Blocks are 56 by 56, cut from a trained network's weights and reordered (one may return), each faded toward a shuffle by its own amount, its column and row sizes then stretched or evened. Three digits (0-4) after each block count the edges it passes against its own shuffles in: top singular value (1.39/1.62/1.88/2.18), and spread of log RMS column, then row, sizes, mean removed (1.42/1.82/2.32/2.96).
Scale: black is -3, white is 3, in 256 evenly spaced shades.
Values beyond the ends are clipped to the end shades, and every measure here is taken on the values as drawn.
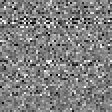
3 0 3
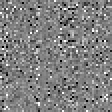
2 3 0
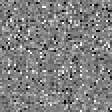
1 1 1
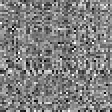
4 0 2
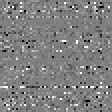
1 1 4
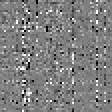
0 4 2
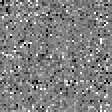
0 1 1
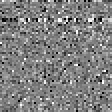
3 1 2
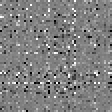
0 3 3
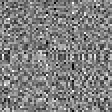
4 2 1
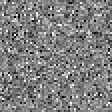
1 0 1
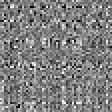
4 2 3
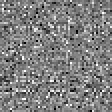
3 0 1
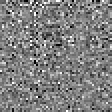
2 2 2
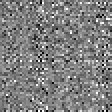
3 3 1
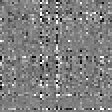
2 3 3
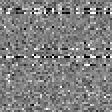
4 1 3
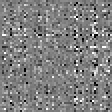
3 4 2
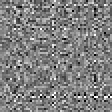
3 2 2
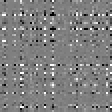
4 4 4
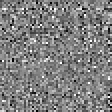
2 1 2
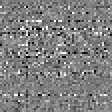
1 1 4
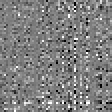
3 4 1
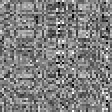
4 2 0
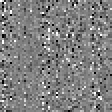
0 4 0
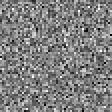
3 0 0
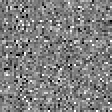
0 1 1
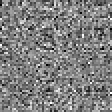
3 1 1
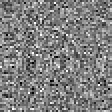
2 1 0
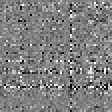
2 2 4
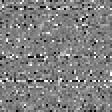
2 0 3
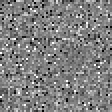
1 0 0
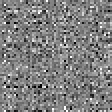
3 3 1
